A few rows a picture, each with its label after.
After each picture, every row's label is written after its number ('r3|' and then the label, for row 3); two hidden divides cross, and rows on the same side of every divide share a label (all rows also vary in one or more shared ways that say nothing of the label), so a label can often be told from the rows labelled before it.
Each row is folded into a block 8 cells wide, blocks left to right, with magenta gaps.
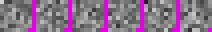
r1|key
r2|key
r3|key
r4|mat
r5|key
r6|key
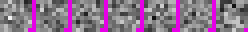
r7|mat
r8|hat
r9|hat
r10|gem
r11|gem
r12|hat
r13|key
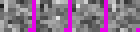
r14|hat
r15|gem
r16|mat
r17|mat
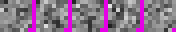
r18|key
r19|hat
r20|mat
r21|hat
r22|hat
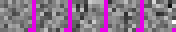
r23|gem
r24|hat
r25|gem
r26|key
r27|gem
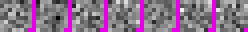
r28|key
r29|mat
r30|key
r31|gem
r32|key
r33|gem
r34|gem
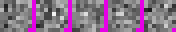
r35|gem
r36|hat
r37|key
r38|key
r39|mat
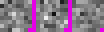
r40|key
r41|key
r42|hat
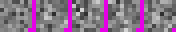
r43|hat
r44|key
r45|hat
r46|key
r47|key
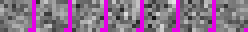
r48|gem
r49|hat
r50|gem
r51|hat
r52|gem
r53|key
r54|hat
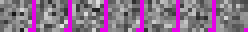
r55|hat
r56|key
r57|key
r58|key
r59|key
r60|key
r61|mat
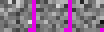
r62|gem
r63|mat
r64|mat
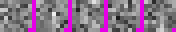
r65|gem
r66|hat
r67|key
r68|gem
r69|gem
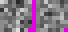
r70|hat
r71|hat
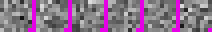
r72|mat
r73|mat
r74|gem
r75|hat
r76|mat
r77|mat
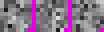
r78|key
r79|hat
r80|gem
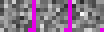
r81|mat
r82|mat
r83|key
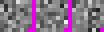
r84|gem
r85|gem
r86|key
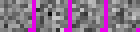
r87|gem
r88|hat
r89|hat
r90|hat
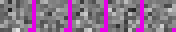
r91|key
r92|hat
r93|key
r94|key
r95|gem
